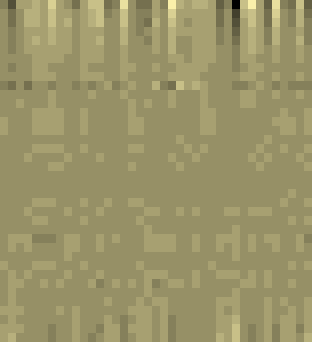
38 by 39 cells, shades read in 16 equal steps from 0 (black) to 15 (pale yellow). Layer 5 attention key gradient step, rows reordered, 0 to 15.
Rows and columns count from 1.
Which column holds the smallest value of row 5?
30
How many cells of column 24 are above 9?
7
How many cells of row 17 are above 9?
12
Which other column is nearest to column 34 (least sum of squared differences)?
28
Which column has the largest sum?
32
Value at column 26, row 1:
11
